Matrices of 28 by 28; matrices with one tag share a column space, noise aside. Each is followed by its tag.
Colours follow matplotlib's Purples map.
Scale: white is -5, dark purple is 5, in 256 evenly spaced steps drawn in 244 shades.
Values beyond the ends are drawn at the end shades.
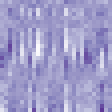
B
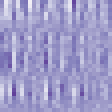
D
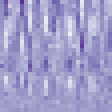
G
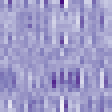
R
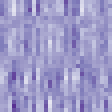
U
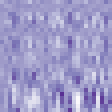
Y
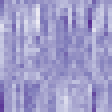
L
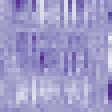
D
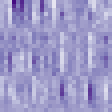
D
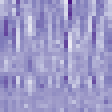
G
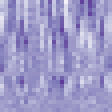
G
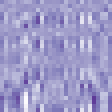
Y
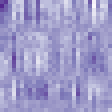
D
